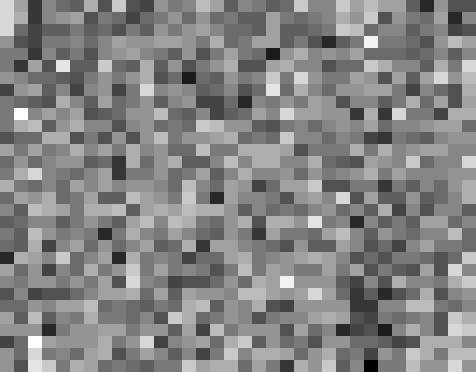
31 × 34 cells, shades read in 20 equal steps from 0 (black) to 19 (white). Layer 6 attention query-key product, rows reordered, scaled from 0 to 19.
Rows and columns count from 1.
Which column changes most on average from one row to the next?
28
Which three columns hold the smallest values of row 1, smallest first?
31, 3, 11
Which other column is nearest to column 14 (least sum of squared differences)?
7
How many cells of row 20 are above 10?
10
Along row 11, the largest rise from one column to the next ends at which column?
15
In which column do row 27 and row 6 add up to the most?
34
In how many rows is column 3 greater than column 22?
12
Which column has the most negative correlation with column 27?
24
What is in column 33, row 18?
10
